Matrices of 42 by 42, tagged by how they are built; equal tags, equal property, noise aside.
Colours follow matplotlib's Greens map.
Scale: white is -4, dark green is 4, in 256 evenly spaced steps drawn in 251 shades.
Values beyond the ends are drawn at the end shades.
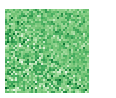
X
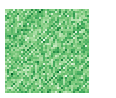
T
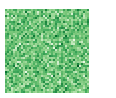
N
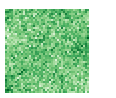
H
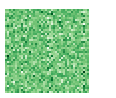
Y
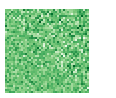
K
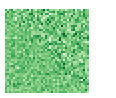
K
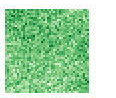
H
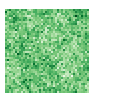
H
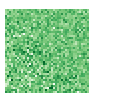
X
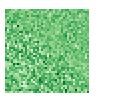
X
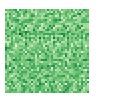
N
